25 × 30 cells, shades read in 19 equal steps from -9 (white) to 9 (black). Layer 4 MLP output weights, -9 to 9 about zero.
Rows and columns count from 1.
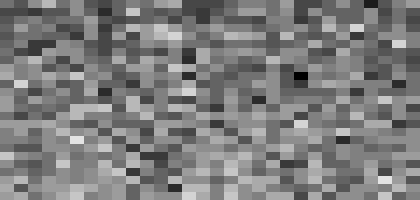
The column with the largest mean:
22
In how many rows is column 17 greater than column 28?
5
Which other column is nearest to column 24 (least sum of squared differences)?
7
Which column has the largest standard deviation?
14
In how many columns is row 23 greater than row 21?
7
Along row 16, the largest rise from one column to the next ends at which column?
29
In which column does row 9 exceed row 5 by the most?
21
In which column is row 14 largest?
16
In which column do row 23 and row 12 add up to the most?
26
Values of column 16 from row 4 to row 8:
-2 0 3 0 1
